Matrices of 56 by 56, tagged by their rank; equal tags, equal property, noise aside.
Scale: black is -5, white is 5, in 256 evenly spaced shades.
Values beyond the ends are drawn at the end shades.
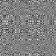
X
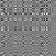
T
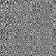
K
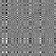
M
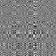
T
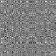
K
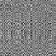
K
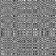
X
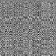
K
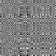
T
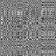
X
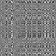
T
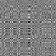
T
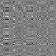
T
